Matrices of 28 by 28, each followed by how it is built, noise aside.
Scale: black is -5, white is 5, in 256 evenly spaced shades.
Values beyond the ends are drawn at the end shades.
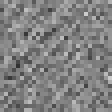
Hankel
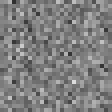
repeating rows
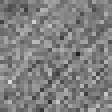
Hankel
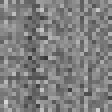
repeating rows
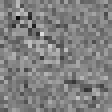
banded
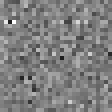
uneven rows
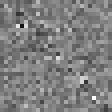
banded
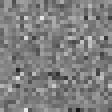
uneven rows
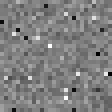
sparse
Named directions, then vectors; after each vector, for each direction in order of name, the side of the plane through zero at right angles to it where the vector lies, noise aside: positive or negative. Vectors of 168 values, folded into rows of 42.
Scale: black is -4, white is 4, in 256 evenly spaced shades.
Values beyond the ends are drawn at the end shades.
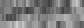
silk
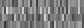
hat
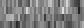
negative, negative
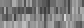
negative, positive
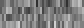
positive, positive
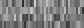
positive, negative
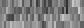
positive, positive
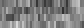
positive, positive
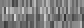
positive, negative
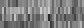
positive, negative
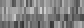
positive, negative
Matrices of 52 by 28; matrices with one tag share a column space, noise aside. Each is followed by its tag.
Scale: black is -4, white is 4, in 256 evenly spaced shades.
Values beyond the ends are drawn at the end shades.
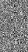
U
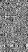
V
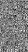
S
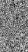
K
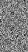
U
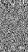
K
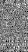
K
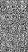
S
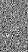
U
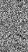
U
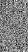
K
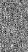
V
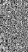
K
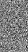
U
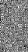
V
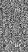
V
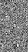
V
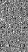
V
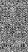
V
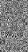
U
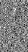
V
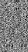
V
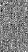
V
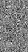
S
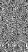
V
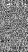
K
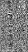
S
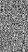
S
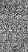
S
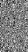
K
